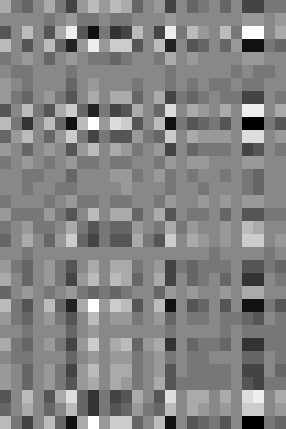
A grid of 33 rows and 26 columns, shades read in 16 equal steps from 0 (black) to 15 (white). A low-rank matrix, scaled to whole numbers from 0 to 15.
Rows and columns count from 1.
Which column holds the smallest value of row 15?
24
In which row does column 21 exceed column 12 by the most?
3
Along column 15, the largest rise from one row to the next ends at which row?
4
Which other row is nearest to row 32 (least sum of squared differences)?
19
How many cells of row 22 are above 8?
7
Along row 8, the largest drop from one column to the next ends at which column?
16
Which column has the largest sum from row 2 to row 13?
6
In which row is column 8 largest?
10
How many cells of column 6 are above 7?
19
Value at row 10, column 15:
11
